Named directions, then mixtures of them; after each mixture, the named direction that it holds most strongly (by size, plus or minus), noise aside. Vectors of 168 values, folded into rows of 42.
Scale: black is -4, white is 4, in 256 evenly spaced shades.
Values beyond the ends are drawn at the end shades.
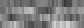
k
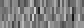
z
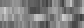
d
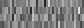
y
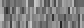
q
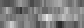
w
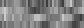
d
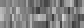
d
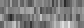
k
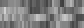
d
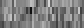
y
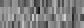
z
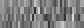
z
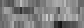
w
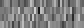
z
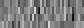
z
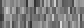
q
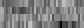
q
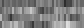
k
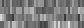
k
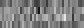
z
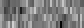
q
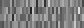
y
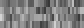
q
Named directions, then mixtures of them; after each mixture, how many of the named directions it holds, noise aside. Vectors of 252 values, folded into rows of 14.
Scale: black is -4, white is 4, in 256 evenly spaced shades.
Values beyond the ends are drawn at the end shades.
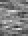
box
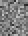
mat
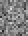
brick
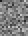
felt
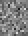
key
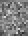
three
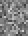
two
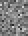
three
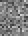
two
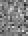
three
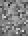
four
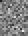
two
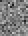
two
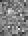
four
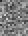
three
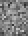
four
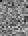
one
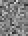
one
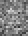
two
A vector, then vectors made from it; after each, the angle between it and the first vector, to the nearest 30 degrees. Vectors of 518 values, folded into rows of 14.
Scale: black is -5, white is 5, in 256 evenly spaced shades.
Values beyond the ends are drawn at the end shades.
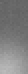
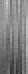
150 degrees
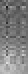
30 degrees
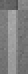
90 degrees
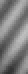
120 degrees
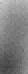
150 degrees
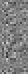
90 degrees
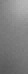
150 degrees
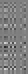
90 degrees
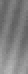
30 degrees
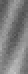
60 degrees
